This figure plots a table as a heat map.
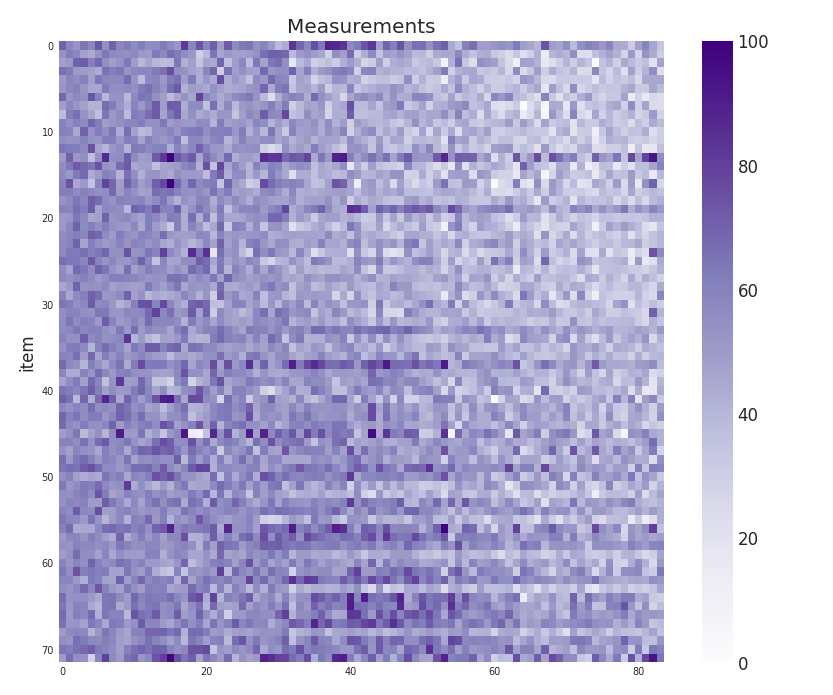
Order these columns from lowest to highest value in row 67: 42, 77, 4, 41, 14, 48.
77, 14, 48, 4, 41, 42
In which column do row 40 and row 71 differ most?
82
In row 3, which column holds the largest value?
15
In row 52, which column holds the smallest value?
74
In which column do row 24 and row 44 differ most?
21
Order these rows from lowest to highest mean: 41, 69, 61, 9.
9, 41, 61, 69
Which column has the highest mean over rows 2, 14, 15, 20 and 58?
22
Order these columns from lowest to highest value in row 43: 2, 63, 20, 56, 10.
56, 63, 20, 10, 2
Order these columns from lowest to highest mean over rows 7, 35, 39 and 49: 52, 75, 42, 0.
75, 52, 42, 0
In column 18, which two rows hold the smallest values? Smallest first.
45, 39
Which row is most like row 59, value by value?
28
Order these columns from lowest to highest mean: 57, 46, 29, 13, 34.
57, 46, 34, 29, 13
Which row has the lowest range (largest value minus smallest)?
33
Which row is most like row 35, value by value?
68
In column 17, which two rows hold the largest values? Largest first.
45, 0
